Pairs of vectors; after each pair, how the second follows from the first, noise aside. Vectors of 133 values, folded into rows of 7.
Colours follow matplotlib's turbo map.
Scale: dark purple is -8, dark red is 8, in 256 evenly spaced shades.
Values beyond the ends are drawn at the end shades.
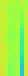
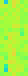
wrapped around, partly zeroed.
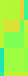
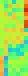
reversed, negated, scaled up.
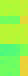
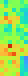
negated, scaled up.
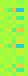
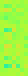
reversed, shrunk.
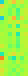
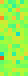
sign-scrambled.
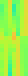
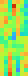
negated, scaled up.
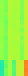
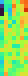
reversed, negated, scaled up.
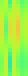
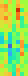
reversed, negated, scaled up.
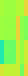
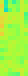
wrapped around, partly zeroed.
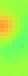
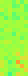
wrapped around, partly zeroed.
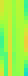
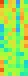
reversed, negated, scaled up.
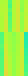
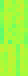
reversed, shrunk.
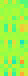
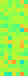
sign-scrambled.
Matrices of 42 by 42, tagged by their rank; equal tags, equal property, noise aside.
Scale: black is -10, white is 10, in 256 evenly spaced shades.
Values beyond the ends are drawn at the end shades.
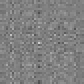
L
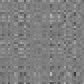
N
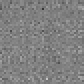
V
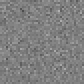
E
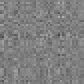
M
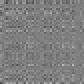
N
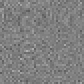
E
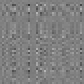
N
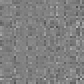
M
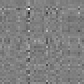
M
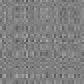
N
